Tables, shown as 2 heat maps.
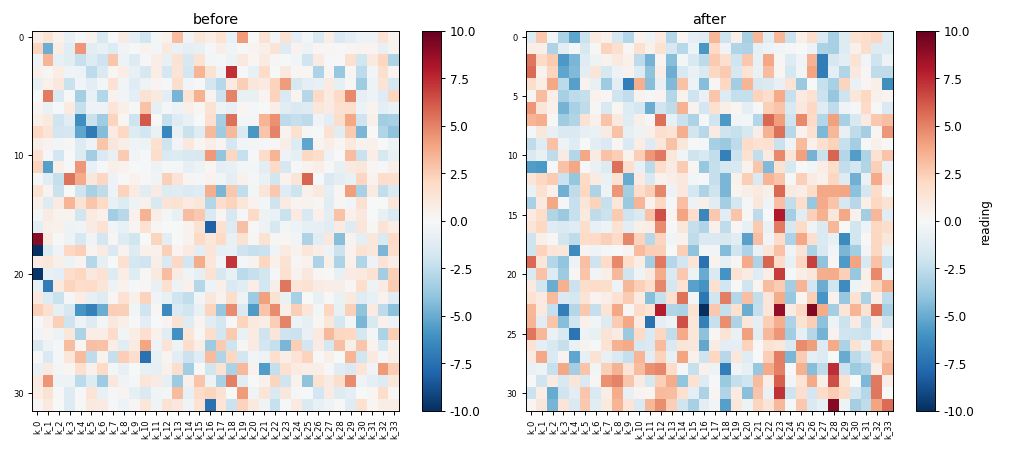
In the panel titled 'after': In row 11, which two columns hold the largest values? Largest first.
k_8, k_4
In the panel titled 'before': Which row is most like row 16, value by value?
31
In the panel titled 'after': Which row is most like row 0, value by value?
5
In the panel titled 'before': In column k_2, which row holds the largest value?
24
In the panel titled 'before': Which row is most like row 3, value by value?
19
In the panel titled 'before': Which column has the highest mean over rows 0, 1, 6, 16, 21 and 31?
k_19
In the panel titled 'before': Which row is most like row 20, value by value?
18
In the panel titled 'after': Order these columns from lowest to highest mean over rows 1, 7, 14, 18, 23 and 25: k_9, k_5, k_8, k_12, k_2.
k_9, k_2, k_5, k_8, k_12
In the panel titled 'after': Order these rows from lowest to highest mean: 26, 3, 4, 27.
4, 3, 27, 26
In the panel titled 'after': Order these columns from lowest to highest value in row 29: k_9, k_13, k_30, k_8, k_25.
k_30, k_25, k_9, k_13, k_8
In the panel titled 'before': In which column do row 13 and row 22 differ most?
k_17
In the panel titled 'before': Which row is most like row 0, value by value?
30
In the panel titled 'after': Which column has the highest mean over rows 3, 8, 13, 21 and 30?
k_23
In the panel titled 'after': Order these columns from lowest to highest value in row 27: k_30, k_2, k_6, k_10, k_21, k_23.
k_30, k_2, k_21, k_6, k_10, k_23
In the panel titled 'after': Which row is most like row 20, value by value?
13
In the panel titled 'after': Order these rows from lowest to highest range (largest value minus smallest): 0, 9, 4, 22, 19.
9, 0, 4, 22, 19
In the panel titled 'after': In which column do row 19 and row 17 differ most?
k_20
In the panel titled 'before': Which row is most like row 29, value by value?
5
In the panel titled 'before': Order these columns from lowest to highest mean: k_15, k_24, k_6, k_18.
k_6, k_24, k_15, k_18
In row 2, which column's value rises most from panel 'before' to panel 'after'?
k_0
